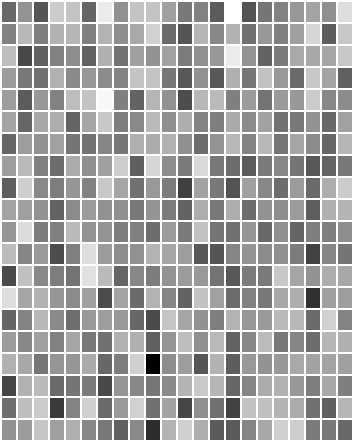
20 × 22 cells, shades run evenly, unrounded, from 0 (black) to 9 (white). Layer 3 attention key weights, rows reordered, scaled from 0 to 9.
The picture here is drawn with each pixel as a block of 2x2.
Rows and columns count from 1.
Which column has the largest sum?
22
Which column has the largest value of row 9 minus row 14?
7
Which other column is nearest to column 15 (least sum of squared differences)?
4
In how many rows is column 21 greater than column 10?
10
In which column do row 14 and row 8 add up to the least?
20
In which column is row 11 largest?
2
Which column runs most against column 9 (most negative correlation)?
13
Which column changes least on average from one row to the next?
18
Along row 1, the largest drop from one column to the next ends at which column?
16
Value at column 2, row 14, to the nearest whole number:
6
